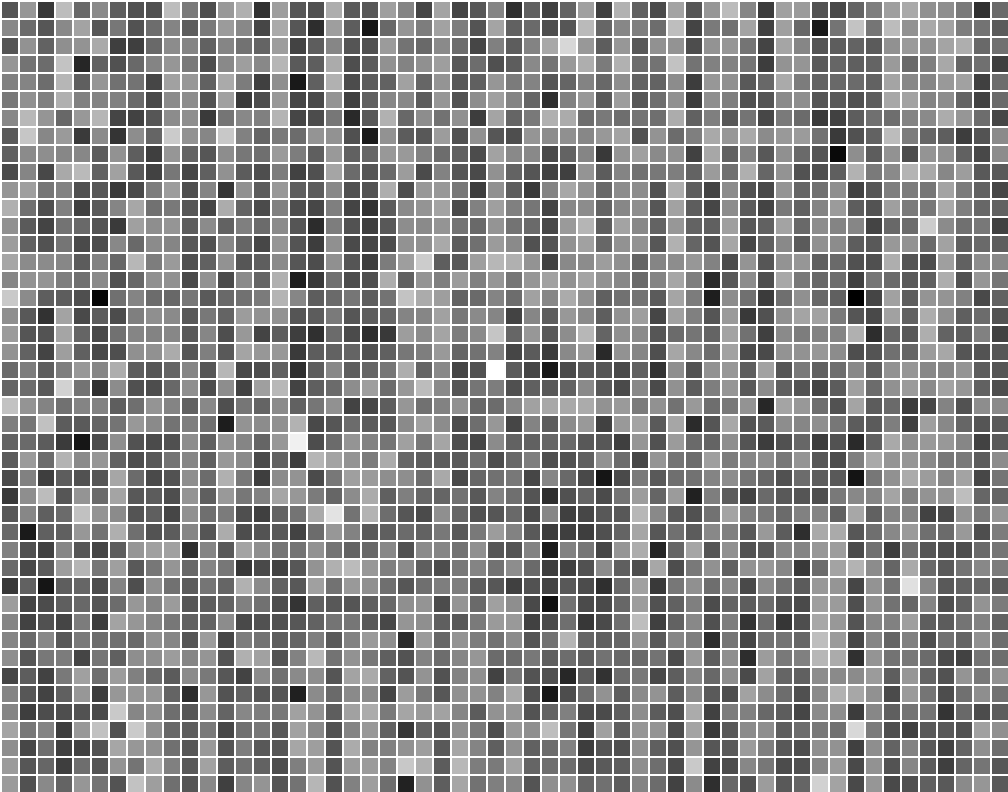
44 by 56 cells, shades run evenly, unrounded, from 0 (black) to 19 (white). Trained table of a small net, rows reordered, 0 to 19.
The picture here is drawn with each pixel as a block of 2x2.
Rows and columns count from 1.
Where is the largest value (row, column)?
21, 28
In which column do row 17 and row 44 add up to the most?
1
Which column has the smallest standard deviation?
56
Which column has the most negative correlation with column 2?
47
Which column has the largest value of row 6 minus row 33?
3
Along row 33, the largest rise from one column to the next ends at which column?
51
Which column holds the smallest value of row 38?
32
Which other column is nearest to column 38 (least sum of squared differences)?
53
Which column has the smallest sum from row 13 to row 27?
18
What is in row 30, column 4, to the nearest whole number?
7
